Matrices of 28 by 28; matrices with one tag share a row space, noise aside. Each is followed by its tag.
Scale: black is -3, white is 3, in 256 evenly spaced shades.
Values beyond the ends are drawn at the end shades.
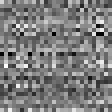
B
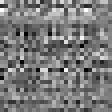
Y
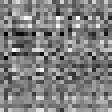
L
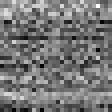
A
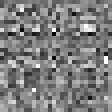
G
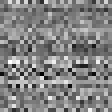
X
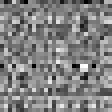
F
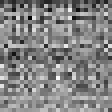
X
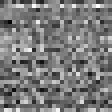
A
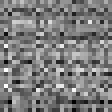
L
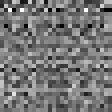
F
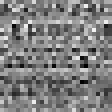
F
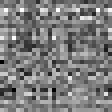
G
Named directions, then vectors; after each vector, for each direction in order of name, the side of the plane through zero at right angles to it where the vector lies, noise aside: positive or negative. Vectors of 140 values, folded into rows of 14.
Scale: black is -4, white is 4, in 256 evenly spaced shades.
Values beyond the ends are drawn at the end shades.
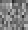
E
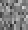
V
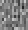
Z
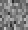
positive, positive, positive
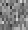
negative, positive, positive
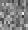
positive, negative, positive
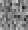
negative, negative, positive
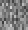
positive, negative, negative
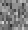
negative, positive, positive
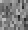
negative, negative, positive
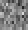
positive, negative, positive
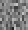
positive, positive, positive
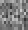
negative, positive, positive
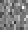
positive, positive, negative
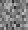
positive, positive, positive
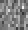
positive, positive, negative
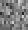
negative, positive, negative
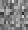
negative, positive, negative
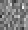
positive, positive, negative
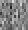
negative, positive, positive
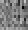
negative, negative, positive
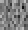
negative, negative, positive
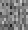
negative, positive, positive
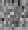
positive, negative, positive
